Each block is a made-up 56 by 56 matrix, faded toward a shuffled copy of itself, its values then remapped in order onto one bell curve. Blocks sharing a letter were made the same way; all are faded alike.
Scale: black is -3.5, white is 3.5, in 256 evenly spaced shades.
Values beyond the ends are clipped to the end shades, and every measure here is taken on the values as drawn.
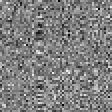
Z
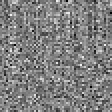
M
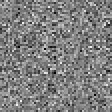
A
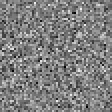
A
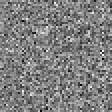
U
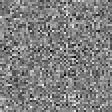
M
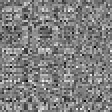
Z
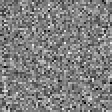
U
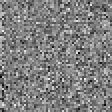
U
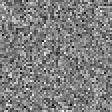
U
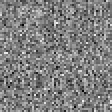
A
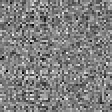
M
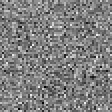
M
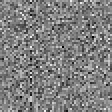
U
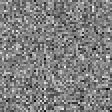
A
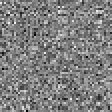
M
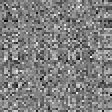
Z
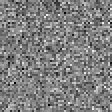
M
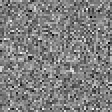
A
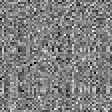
Z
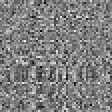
Z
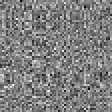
Z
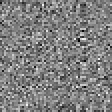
A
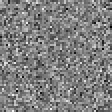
U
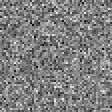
A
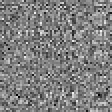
M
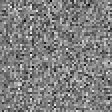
U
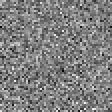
A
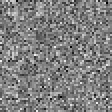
A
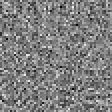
M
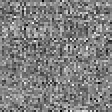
M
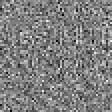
A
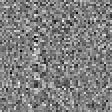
M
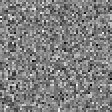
A
